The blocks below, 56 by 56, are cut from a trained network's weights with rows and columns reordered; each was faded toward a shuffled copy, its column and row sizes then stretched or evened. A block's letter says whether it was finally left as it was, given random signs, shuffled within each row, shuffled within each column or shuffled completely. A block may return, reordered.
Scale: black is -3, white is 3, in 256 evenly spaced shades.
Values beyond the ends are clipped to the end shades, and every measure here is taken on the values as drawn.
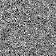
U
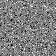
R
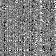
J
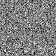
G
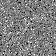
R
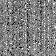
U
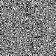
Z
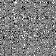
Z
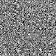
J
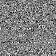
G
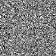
Z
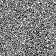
R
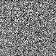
Z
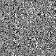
Z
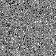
U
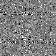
Z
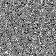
R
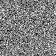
R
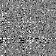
Z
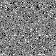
G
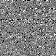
G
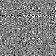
J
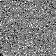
R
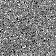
R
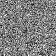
R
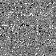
G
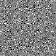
Z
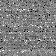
G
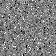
R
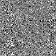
Z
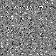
Z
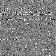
G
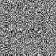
J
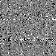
Z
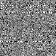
Z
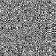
J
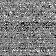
G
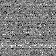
G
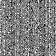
U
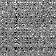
J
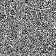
U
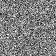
R
